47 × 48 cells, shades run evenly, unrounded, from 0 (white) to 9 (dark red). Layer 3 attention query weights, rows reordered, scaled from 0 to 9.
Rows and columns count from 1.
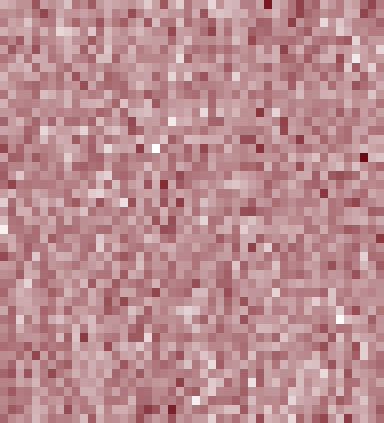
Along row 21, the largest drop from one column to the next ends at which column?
22
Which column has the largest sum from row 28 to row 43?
6
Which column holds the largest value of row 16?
38
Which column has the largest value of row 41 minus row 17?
20
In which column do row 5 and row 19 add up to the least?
45
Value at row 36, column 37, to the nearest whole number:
5
